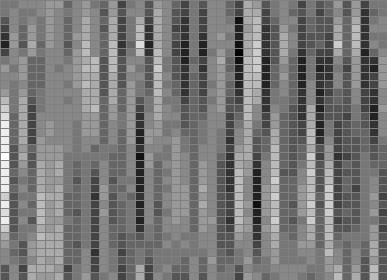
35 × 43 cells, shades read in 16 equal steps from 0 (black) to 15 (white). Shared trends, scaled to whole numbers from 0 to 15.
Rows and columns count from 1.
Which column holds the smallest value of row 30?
29
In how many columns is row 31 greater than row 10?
22
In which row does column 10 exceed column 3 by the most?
6
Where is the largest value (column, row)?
1, 20
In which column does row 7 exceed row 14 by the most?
16
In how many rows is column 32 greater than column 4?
17
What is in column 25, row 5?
9
